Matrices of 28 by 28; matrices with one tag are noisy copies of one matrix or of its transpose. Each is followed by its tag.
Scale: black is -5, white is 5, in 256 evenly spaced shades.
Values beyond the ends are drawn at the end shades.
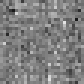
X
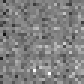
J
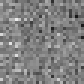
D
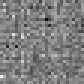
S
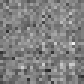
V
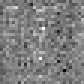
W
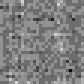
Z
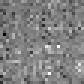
J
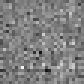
V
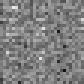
W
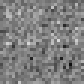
W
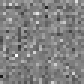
S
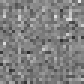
D
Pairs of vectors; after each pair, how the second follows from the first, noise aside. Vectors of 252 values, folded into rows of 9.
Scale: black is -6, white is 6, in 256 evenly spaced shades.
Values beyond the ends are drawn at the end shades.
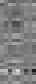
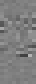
wrapped around, negated, partly zeroed.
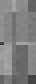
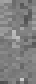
wrapped around, negated, partly zeroed.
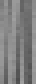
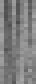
reversed.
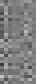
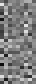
scaled up.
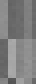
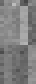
reversed.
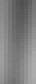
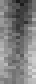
scaled up.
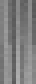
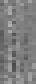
wrapped around, negated, partly zeroed.
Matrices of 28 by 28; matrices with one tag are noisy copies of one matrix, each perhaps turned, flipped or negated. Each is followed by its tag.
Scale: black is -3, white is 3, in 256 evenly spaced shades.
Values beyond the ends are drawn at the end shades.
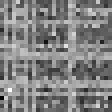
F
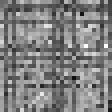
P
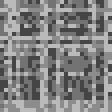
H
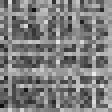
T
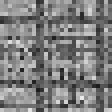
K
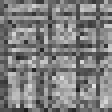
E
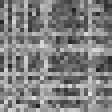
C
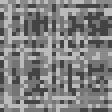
P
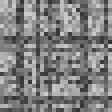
K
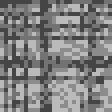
C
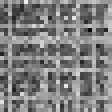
T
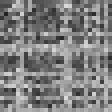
C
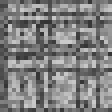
E
